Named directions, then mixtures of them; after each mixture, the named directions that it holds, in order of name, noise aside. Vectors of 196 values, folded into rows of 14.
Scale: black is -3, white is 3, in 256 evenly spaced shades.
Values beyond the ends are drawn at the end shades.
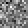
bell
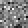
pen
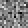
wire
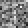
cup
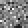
pen.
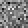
bell, pen.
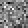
bell, pen.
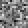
bell, pen, wire.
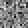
bell, wire.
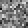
bell, cup.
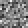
bell, cup, pen.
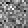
bell, pen.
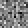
wire.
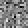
bell, cup, wire.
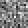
wire.
